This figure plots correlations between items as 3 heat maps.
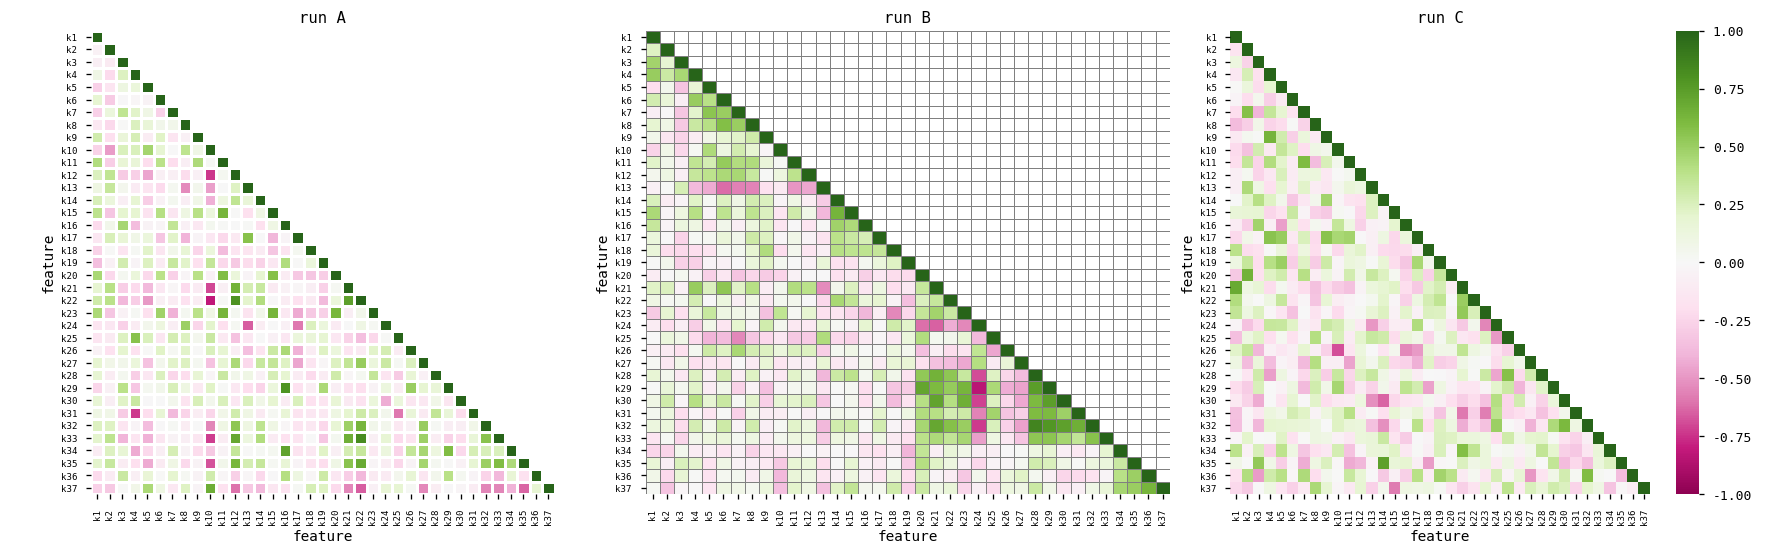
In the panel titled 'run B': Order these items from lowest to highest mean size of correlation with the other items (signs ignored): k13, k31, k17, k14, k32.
k17, k14, k31, k13, k32
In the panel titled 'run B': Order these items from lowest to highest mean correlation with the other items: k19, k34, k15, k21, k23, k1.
k19, k34, k23, k1, k15, k21
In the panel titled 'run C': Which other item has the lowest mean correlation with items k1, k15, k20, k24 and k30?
k25
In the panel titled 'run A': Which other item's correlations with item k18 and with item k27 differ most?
k37
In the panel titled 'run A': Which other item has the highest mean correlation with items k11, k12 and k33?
k22
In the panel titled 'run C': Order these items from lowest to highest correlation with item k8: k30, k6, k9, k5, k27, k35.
k5, k9, k6, k35, k30, k27
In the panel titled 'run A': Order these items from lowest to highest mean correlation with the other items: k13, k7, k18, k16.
k18, k13, k7, k16
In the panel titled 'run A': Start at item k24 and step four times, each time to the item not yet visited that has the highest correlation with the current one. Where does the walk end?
k5
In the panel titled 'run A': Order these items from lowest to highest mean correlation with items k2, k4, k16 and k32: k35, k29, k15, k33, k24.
k24, k15, k29, k33, k35
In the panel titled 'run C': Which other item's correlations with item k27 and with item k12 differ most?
k36
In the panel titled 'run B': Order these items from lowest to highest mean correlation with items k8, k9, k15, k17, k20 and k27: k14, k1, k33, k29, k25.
k25, k29, k33, k1, k14
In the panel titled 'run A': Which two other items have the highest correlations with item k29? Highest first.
k16, k34
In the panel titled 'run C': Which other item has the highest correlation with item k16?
k3
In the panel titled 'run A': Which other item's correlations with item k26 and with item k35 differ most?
k10
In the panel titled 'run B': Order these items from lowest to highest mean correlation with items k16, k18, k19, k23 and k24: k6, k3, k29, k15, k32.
k29, k3, k32, k6, k15
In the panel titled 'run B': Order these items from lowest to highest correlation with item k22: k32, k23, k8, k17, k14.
k8, k17, k23, k14, k32
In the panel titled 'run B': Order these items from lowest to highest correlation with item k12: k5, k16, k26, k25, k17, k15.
k25, k16, k17, k15, k26, k5
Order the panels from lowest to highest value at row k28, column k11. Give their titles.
run C, run B, run A
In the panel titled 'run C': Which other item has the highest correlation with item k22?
k21
